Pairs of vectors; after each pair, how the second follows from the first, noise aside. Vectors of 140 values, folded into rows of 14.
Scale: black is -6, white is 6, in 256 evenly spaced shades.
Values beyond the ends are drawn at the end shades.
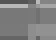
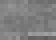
reversed, shrunk.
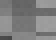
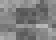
wrapped around, negated.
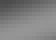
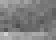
wrapped around, negated.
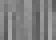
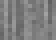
reversed, shrunk.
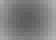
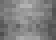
wrapped around, negated.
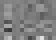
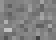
negated, partly zeroed.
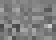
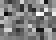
reversed, negated, scaled up.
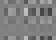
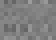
reversed, shrunk.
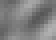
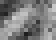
reversed, negated, scaled up.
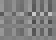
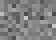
shuffled.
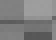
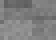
reversed, shrunk.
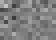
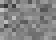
sign-scrambled.
